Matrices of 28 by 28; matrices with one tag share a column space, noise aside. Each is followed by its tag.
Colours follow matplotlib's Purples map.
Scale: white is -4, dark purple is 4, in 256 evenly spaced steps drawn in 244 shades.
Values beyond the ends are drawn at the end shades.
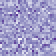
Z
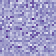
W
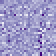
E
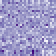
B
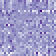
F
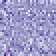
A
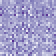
E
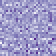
Z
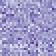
Z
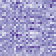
W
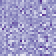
E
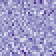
A
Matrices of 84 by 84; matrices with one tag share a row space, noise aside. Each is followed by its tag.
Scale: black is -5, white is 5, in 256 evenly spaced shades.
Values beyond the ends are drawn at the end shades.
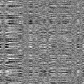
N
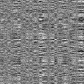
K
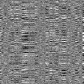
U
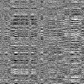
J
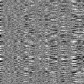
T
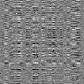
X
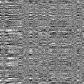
N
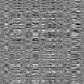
X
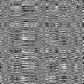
U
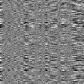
T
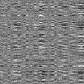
K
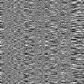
T
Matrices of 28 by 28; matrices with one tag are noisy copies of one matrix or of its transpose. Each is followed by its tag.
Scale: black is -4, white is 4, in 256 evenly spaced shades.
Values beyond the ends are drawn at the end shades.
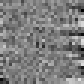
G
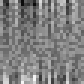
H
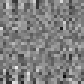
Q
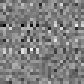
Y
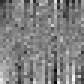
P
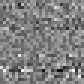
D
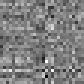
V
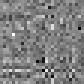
V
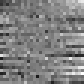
P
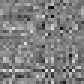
V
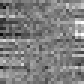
H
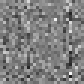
D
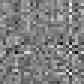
V
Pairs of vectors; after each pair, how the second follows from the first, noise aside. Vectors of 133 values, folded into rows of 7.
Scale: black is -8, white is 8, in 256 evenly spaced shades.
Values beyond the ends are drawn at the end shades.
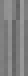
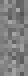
sign-scrambled.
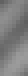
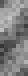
reversed, scaled up.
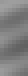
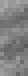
copied.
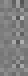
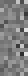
wrapped around, scaled up.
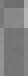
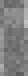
copied.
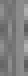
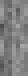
reversed, negated.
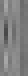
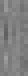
shrunk.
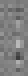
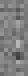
copied.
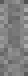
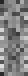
reversed, scaled up.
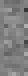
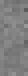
shrunk.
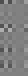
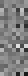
reversed, scaled up.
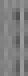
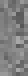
sign-scrambled.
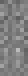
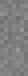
shrunk.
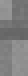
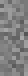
sign-scrambled.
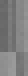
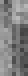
reversed, scaled up.
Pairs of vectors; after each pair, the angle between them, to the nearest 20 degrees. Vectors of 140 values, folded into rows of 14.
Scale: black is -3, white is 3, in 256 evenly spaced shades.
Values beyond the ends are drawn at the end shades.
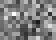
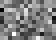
60 degrees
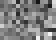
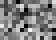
60 degrees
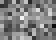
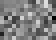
80 degrees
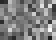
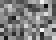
60 degrees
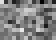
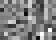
100 degrees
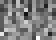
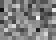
60 degrees
